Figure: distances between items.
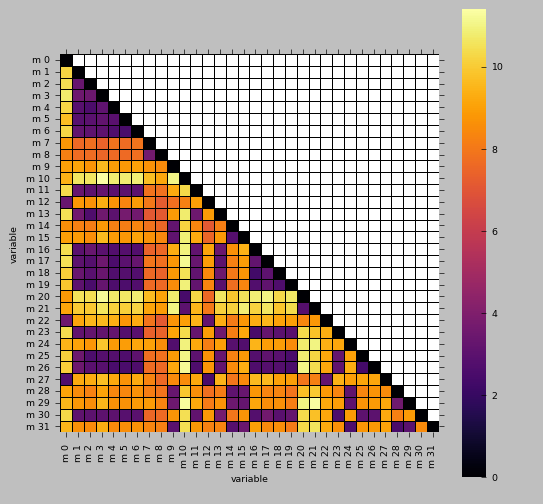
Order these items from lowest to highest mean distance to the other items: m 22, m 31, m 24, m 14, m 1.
m 1, m 14, m 31, m 24, m 22
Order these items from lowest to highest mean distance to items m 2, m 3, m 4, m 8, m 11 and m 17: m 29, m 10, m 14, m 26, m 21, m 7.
m 26, m 7, m 14, m 29, m 21, m 10
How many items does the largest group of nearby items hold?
16
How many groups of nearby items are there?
5
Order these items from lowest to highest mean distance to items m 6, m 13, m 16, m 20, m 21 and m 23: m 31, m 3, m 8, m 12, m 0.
m 3, m 8, m 12, m 31, m 0
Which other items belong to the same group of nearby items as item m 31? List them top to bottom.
m 9, m 14, m 15, m 24, m 28, m 29
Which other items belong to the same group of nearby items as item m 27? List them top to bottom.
m 0, m 12, m 22
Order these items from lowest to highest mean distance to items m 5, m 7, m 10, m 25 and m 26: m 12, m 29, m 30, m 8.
m 30, m 8, m 12, m 29
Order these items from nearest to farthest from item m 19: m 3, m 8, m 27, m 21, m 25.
m 25, m 3, m 8, m 27, m 21
